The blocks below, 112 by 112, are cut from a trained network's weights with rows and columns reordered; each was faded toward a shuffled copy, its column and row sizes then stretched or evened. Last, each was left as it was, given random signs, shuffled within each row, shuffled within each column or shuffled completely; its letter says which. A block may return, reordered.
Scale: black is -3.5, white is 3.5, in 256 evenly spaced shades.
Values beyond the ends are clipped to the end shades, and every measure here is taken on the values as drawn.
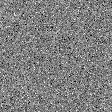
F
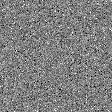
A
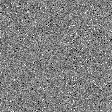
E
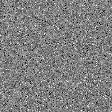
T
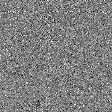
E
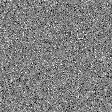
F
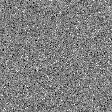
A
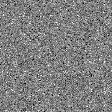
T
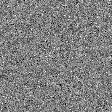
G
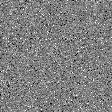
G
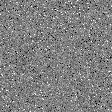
F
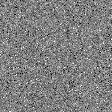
T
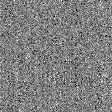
T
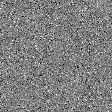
A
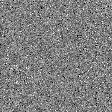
A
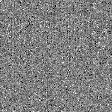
T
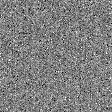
A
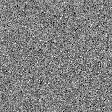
G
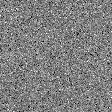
F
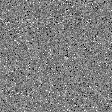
E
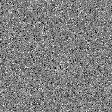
T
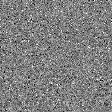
T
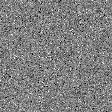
E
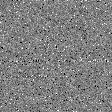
G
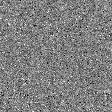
G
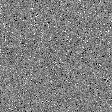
A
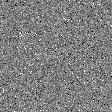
A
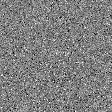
G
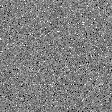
G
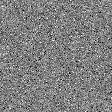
G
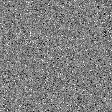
A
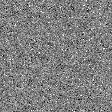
E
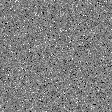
F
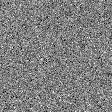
F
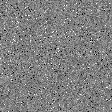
G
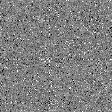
T
